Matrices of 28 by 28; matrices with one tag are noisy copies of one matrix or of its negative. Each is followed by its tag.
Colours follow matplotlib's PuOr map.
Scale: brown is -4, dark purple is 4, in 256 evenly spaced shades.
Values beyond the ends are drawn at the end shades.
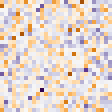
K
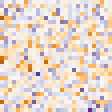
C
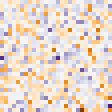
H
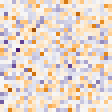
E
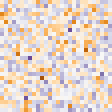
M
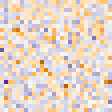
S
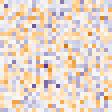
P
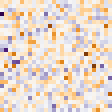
K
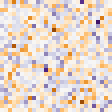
P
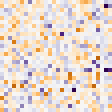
K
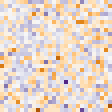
H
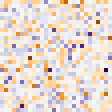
P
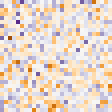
K
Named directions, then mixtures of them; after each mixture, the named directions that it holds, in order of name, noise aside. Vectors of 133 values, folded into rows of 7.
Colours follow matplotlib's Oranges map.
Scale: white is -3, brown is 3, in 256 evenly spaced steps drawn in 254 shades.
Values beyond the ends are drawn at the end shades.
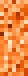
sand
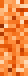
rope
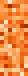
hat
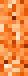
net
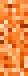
hat.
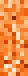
net, sand.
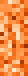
hat, net, sand.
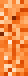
net, rope, sand.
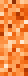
sand.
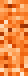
hat.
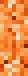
net.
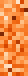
net, rope, sand.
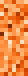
sand.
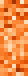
net, rope, sand.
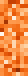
hat, net, rope.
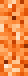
net.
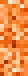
hat, net, rope.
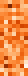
hat, net.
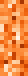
net.
